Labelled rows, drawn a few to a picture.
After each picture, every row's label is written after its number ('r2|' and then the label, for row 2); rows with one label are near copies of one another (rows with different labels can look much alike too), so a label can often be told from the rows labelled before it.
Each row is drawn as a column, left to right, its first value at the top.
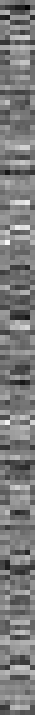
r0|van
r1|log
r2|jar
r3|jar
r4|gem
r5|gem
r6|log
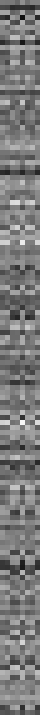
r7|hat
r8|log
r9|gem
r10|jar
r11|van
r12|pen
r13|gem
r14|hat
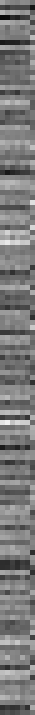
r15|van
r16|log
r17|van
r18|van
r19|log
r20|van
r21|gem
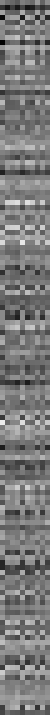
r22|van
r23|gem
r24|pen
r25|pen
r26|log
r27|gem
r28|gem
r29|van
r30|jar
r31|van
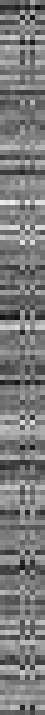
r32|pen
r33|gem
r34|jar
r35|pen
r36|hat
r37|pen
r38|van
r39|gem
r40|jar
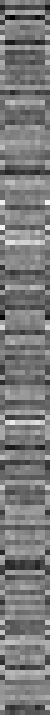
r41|jar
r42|van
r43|van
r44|van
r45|log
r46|log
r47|log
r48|van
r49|van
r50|jar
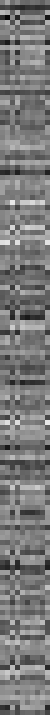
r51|hat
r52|van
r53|jar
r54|log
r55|pen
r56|jar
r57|pen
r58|pen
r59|jar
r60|hat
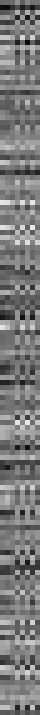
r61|jar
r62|gem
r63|pen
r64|van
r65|pen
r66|van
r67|jar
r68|hat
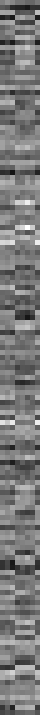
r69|log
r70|log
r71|hat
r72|gem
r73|gem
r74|jar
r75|jar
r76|hat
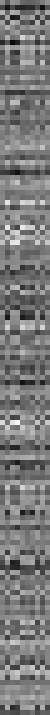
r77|van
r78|pen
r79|van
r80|log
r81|pen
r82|pen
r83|jar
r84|hat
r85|gem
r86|van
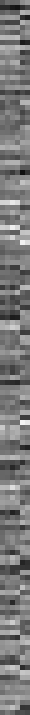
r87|pen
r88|jar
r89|jar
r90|pen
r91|log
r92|van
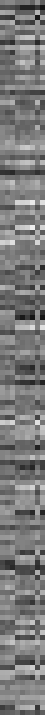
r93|log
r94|log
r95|log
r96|jar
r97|gem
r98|gem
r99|jar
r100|van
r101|pen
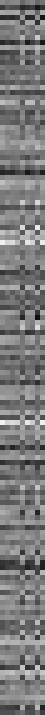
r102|log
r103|log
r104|van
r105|van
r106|jar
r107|log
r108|log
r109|jar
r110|hat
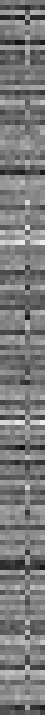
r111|log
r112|van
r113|log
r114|hat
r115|van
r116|jar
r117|hat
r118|hat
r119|hat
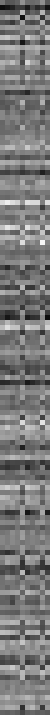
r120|gem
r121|pen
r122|jar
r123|pen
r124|van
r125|pen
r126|pen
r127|gem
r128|log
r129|pen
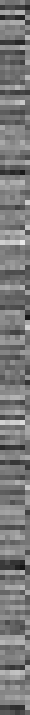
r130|van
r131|hat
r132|hat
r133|hat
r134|log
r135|pen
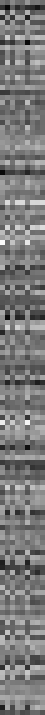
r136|hat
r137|pen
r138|van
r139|pen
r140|pen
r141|van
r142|jar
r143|gem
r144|pen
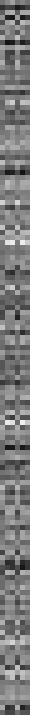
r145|gem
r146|van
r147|van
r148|gem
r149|hat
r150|log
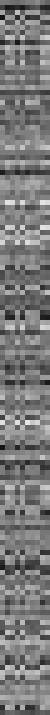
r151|hat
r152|gem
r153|pen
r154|hat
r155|gem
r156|log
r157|hat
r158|log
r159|jar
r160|pen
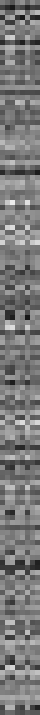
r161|log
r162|jar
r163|jar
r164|log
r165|van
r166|pen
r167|van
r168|hat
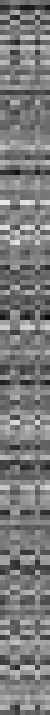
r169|jar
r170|pen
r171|log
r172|log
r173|jar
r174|pen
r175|gem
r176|log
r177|jar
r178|pen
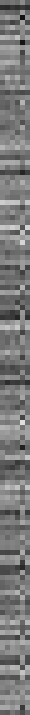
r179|gem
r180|pen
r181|jar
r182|pen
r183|van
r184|jar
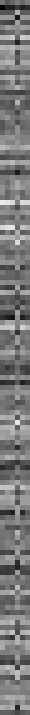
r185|gem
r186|pen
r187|pen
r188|hat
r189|pen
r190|gem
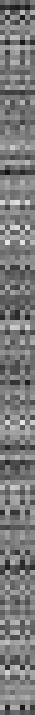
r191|jar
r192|hat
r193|pen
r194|jar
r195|hat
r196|pen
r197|hat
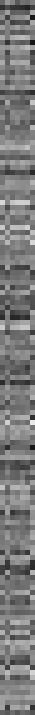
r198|pen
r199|van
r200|jar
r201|jar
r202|gem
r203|gem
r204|van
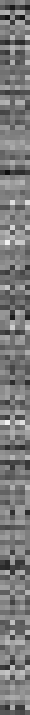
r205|log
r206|log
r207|jar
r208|hat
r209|van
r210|pen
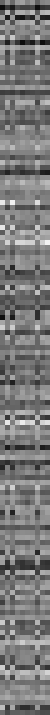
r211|jar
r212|van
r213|pen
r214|van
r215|van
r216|hat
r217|van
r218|gem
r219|van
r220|log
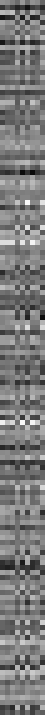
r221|van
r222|log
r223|hat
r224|gem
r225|log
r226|jar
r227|log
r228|van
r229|jar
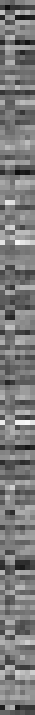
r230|hat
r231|gem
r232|pen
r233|hat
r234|log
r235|van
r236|van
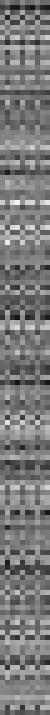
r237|pen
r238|log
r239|jar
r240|pen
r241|van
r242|pen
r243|gem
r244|van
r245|gem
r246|pen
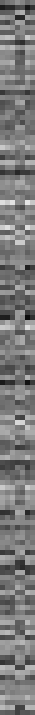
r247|pen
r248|jar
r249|gem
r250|log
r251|van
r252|pen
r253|pen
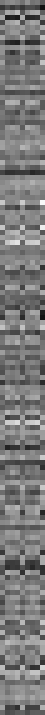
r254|jar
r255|van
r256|van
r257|hat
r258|jar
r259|van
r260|hat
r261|hat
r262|jar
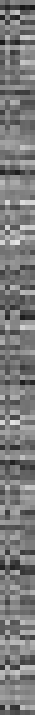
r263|hat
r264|jar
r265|log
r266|hat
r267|gem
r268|gem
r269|gem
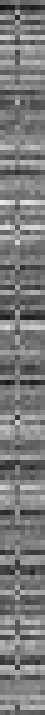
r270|gem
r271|pen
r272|gem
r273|log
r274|pen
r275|jar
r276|gem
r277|pen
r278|gem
